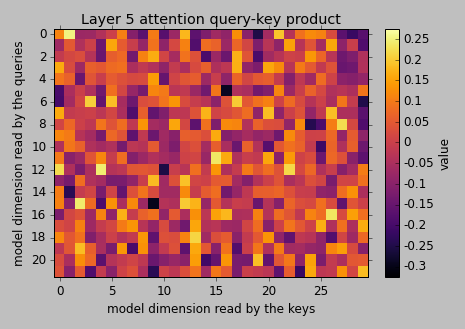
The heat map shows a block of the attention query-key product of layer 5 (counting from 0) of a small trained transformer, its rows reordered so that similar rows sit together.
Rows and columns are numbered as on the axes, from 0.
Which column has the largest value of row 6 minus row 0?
19
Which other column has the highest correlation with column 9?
21
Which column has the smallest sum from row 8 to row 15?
10
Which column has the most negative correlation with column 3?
29
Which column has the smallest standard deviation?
18
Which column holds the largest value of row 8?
27
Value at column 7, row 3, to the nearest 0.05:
-0.05
